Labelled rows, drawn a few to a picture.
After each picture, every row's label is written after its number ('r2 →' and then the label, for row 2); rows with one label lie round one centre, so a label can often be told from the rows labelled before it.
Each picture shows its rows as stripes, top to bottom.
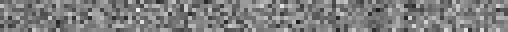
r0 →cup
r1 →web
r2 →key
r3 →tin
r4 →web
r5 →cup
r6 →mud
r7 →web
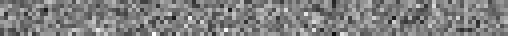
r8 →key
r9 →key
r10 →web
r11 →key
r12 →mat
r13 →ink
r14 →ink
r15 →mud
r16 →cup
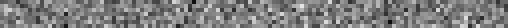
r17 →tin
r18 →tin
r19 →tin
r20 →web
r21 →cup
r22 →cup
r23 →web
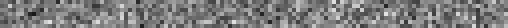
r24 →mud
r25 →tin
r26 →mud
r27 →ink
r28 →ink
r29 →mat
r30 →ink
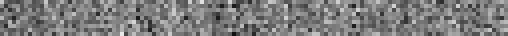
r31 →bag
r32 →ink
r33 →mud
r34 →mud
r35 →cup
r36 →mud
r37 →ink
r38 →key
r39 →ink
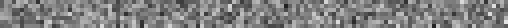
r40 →web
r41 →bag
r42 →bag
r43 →cup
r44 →ink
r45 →ink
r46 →ink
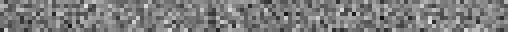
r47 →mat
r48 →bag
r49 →mud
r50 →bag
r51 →ink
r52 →ink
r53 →bag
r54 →key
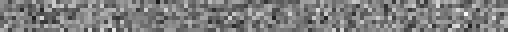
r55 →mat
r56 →tin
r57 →ink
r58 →cup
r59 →bag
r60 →mud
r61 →ink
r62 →mud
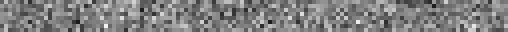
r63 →bag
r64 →ink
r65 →ink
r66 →tin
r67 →ink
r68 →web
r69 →key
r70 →key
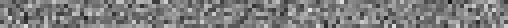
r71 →tin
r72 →key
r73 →bag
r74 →cup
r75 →tin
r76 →mud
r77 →ink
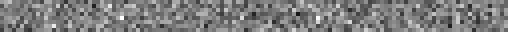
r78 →tin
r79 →bag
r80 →ink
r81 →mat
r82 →ink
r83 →ink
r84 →cup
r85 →web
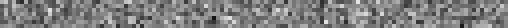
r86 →bag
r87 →mud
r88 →web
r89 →web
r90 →mud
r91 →mud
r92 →key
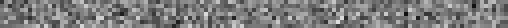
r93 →mud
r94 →web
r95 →web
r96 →bag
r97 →tin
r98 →bag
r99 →mat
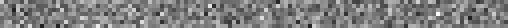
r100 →ink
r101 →web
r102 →mud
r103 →tin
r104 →ink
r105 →cup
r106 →mud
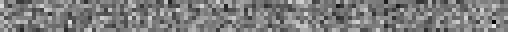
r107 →tin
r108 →mat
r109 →tin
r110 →key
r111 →mat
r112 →web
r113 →tin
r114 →bag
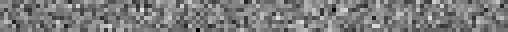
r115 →bag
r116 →cup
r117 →cup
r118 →cup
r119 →web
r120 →tin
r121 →bag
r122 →tin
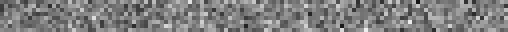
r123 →mud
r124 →cup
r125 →ink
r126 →mud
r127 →mat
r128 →key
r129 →key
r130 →tin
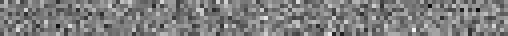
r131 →mud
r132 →bag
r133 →ink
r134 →key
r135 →web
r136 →ink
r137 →mud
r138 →mud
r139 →key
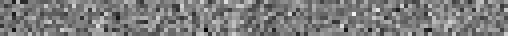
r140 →mud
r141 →mat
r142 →mat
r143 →key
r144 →bag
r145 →mat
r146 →mud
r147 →tin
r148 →mat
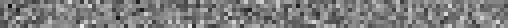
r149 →cup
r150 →bag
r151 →bag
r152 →key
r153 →web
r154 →mat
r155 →mud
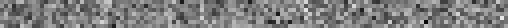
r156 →web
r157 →tin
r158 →key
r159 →ink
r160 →web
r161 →mat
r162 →cup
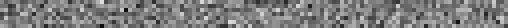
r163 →mat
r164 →mud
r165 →web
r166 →cup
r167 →web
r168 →mud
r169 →key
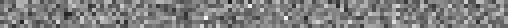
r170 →web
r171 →mud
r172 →web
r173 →bag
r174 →ink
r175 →ink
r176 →cup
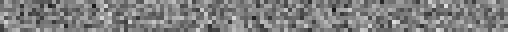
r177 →mud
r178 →bag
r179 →ink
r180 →bag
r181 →mat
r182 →web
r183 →key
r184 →mat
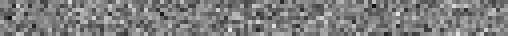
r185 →tin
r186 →web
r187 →mud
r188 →mud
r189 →mat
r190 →ink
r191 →key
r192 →key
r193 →web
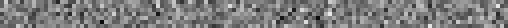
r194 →bag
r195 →bag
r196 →tin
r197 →mud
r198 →tin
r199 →key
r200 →mud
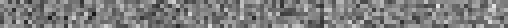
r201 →cup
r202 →tin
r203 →mud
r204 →bag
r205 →key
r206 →mud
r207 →web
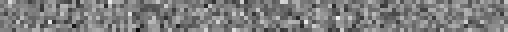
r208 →ink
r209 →tin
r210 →mat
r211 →mat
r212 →cup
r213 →web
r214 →ink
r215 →mat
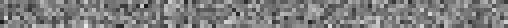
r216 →bag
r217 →cup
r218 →ink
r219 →ink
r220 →bag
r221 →mud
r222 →bag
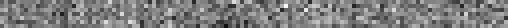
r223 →mud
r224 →ink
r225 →key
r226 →ink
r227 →web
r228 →ink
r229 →ink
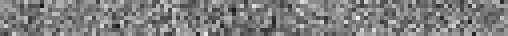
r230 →tin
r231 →ink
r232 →ink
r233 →tin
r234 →bag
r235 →ink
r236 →tin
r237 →mat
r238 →mat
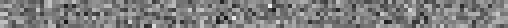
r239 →tin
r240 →ink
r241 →mat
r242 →tin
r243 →mat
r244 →web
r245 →cup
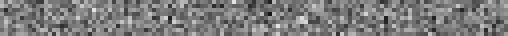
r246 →mat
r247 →ink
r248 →mat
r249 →mat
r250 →tin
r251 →tin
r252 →web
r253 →cup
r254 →web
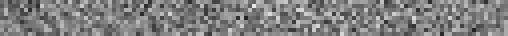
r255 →web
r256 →cup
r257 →tin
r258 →key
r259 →bag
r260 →tin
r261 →ink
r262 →mat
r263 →mud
